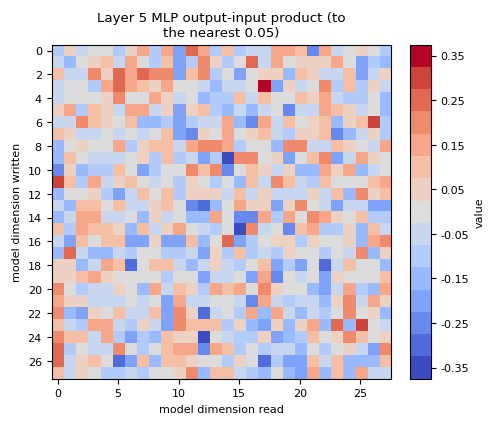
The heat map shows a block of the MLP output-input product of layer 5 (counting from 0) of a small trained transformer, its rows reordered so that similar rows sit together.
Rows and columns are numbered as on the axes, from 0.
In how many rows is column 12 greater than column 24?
9
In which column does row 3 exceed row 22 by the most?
17
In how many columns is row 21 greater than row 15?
13
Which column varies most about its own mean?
12
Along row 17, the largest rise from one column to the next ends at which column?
1
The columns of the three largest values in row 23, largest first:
25, 23, 10
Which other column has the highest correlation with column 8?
5
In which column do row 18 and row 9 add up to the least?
14
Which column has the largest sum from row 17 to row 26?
0
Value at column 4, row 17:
-0.15
